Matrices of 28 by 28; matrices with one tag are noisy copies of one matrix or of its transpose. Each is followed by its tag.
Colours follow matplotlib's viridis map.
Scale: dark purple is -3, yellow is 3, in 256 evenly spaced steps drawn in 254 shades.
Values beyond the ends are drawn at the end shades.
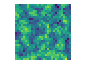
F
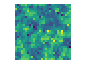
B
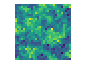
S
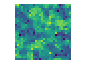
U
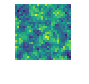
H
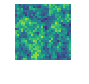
U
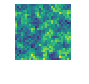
B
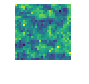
F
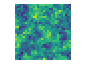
H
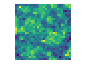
S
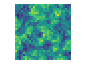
H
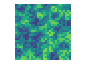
B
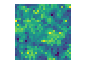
S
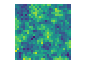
H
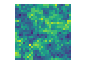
U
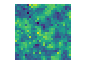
H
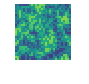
S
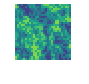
U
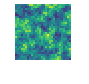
H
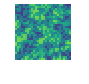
H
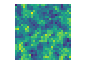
B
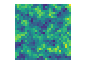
F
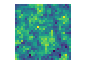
S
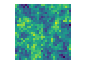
U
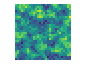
F
